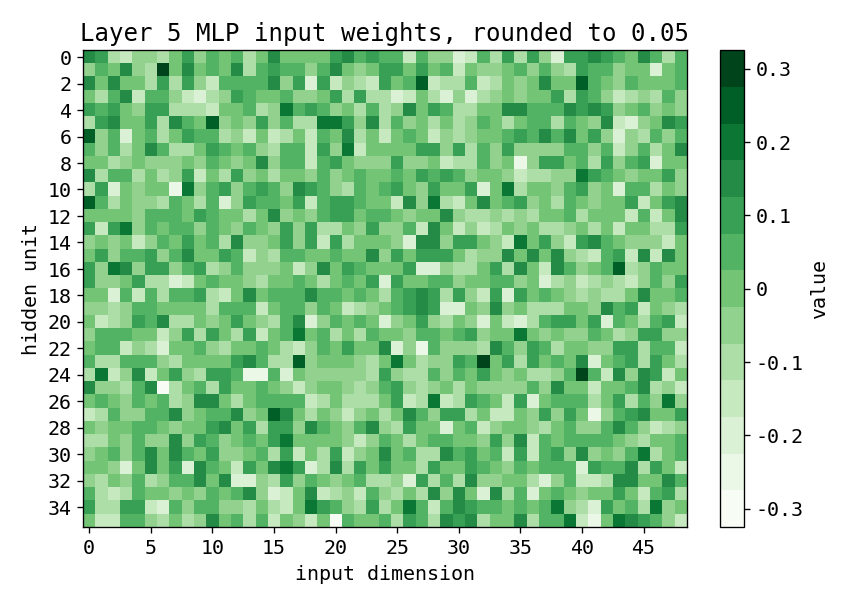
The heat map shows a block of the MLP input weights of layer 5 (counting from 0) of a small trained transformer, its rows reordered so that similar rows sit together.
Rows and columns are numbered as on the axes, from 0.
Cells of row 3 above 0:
13
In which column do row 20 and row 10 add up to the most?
17
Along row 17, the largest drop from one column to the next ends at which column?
24
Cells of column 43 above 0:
15
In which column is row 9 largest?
40
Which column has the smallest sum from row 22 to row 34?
41
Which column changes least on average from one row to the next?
33
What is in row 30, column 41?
-0.05
